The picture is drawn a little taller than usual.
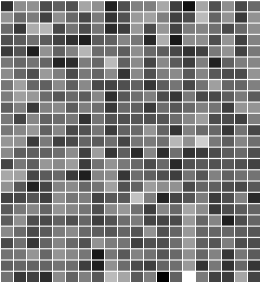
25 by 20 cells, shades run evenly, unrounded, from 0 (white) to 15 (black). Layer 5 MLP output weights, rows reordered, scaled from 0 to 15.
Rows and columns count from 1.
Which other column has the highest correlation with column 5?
6
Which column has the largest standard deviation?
15
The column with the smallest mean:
16
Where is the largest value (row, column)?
25, 13
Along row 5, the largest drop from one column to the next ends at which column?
4
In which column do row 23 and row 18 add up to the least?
11
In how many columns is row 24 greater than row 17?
13
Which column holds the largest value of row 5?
3
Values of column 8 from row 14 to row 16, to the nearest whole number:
6 8 7
